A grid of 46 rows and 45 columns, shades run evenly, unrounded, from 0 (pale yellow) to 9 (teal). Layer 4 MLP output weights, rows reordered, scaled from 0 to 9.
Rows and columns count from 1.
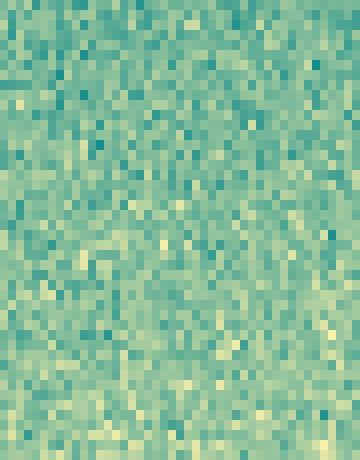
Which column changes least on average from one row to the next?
38
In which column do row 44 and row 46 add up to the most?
23
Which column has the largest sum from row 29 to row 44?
15
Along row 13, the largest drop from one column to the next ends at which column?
32
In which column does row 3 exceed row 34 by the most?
42
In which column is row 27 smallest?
11
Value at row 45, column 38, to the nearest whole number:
3
